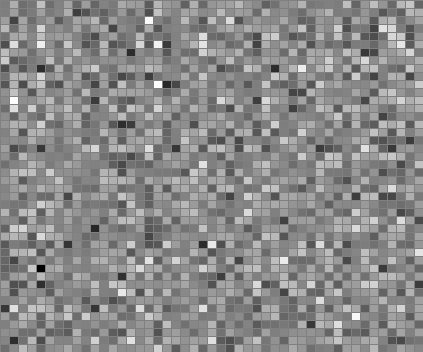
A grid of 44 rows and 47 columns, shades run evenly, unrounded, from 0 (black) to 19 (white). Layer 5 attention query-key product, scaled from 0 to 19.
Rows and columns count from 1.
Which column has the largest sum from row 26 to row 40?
40
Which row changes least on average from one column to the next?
26
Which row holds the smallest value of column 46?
18
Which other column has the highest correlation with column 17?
11
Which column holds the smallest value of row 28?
32
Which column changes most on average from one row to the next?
5
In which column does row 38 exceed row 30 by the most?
17
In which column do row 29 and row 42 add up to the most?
38
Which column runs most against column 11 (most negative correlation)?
2
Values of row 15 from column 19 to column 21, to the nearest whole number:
12 7 11
